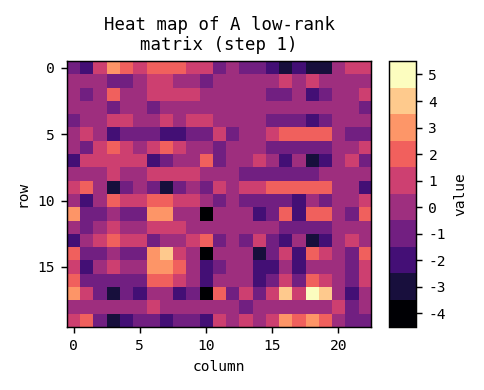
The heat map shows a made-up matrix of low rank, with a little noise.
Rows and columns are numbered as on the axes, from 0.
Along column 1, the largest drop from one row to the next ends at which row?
10
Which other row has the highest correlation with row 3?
9
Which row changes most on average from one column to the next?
17
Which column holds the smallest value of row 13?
18
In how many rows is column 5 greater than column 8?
4
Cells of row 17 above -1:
13
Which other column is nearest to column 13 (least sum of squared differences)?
11
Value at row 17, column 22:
0
